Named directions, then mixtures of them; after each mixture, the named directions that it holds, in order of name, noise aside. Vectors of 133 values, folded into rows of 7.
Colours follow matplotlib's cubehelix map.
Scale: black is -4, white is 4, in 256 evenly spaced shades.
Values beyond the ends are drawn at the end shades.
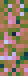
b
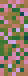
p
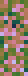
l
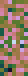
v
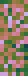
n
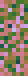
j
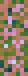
l, n, v.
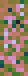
b, l, v.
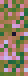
b, l, n.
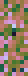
b, l.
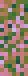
j.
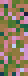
n, p, v.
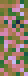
b, l.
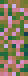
l, n, p.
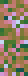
l, n.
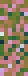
l, p, v.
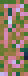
b, l, n.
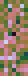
b.
